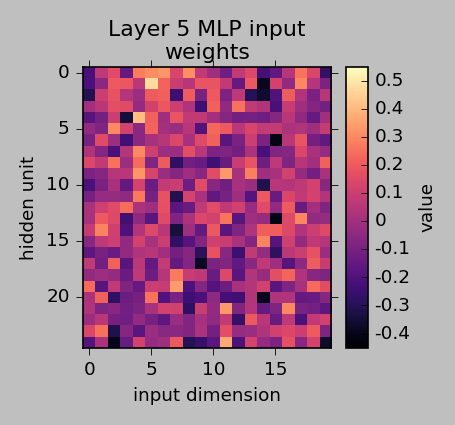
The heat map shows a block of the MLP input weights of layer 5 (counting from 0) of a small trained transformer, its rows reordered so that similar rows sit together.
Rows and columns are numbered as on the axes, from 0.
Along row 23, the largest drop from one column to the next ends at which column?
2
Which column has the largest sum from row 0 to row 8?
5
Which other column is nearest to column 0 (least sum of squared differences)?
19
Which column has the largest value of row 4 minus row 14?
7
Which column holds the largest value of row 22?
13
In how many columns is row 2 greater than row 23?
10
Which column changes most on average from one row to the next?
15
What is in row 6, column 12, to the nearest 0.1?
-0.1
